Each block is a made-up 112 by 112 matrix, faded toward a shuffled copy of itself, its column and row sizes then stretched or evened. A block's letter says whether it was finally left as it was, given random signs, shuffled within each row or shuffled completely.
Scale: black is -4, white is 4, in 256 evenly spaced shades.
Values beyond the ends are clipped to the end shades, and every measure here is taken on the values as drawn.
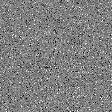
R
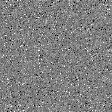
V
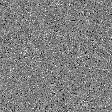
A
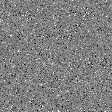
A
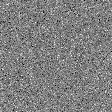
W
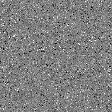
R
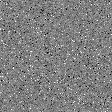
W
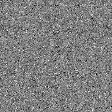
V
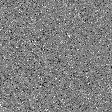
W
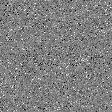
A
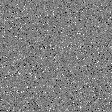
A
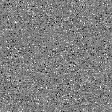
R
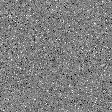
W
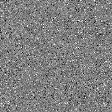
R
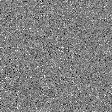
V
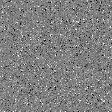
V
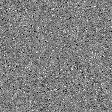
A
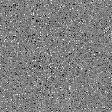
R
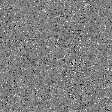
V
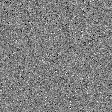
W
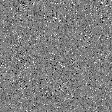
R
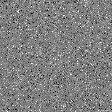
V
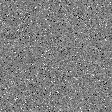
W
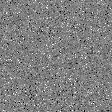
A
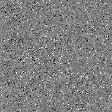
R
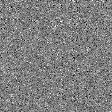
V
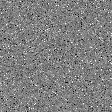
W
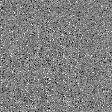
R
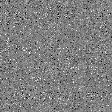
V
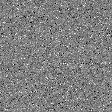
A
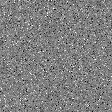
W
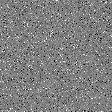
A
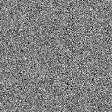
R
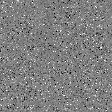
V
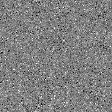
V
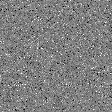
A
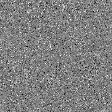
V
